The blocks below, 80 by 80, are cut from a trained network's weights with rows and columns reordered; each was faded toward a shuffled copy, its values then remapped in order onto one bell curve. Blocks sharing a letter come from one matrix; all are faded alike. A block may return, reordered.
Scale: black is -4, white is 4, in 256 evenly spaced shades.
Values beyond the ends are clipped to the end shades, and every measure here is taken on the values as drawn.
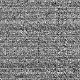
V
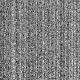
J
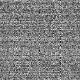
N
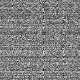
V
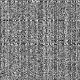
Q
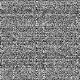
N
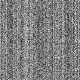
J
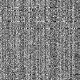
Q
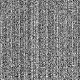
J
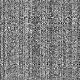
Q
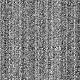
J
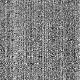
Q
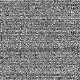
V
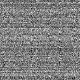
V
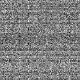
N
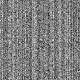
J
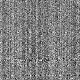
Q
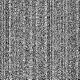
J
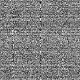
N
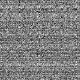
V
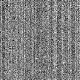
J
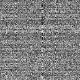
V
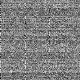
N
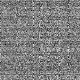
N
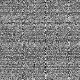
V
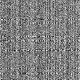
Q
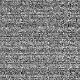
V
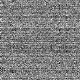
V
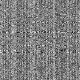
Q
